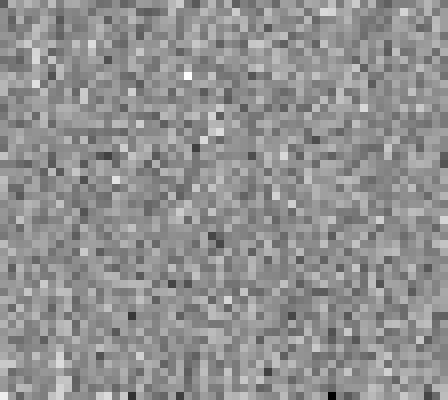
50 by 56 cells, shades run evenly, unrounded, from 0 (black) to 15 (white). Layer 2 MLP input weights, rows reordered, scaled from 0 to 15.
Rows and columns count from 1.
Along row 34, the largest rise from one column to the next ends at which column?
3
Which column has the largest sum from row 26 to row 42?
8
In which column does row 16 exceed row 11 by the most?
18
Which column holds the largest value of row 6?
12
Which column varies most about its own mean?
42
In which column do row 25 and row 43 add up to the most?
35
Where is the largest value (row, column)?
10, 24
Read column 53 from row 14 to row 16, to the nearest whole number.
12 9 7
